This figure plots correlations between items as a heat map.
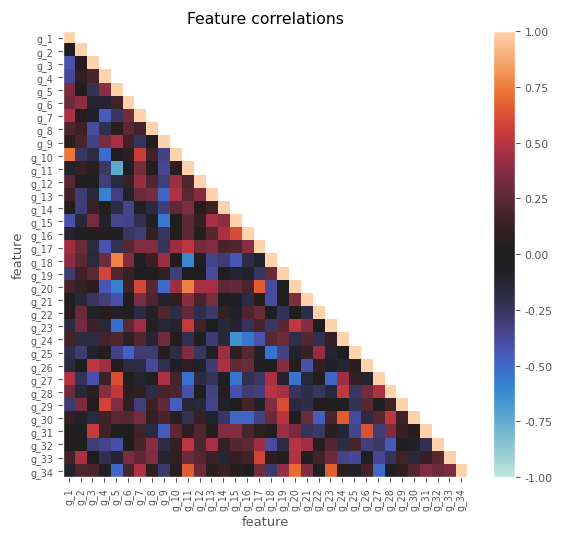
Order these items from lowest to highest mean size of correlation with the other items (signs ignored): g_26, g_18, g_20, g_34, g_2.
g_2, g_26, g_34, g_18, g_20
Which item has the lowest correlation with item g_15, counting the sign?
g_24
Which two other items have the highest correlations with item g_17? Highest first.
g_20, g_33
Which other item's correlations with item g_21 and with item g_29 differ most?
g_4
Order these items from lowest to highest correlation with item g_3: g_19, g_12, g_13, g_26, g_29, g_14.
g_13, g_12, g_29, g_14, g_19, g_26
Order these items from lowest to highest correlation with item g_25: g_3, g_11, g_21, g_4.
g_3, g_4, g_21, g_11
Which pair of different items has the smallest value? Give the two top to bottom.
g_5, g_11
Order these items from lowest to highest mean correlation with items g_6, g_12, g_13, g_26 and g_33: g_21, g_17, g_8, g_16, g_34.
g_21, g_16, g_8, g_34, g_17
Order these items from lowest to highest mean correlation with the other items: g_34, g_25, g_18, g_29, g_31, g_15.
g_25, g_15, g_18, g_29, g_31, g_34
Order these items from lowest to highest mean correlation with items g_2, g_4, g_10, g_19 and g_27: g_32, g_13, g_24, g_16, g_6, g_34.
g_13, g_32, g_16, g_34, g_6, g_24
